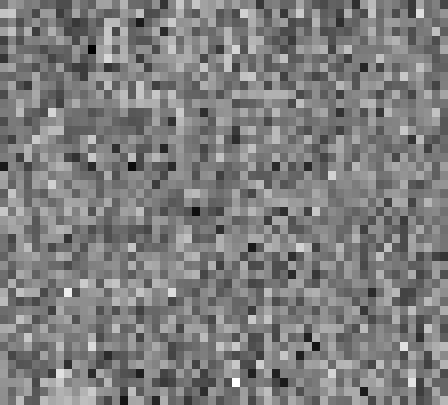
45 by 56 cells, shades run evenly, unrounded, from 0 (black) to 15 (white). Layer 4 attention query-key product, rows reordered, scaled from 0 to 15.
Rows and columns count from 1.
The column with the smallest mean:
5
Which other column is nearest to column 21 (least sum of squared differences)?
15
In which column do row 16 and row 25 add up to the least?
30
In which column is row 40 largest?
36
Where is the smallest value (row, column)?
6, 12
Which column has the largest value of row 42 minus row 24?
25
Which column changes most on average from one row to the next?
18
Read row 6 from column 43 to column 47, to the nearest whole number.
9 11 7 7 7
